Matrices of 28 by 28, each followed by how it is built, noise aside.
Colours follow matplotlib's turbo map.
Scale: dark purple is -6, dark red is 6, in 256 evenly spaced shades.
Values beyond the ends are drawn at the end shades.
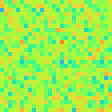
repeating columns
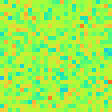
noise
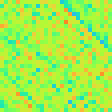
Toeplitz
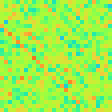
Toeplitz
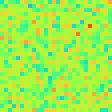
noise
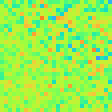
upper triangular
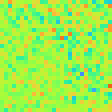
upper triangular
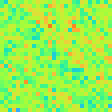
Toeplitz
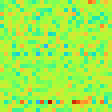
uneven rows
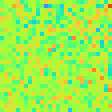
upper triangular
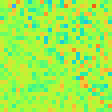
upper triangular
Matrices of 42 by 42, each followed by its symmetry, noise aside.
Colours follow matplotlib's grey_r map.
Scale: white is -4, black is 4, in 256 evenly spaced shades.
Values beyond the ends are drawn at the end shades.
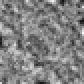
symmetric across the other diagonal.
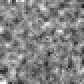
no symmetry.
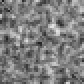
symmetric across the other diagonal.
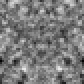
mirrored left to right.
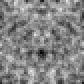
mirrored left to right.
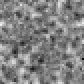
symmetric across the other diagonal.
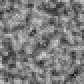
symmetric.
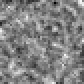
symmetric across the other diagonal.
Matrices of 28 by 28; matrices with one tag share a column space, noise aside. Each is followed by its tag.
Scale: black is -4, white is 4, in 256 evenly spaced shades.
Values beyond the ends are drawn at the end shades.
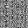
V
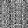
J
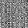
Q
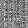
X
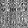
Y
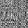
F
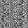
X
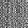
Q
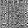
J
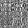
Y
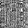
Y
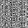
X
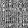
Y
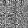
J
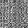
Q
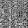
F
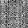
J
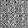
J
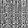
J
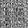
Y
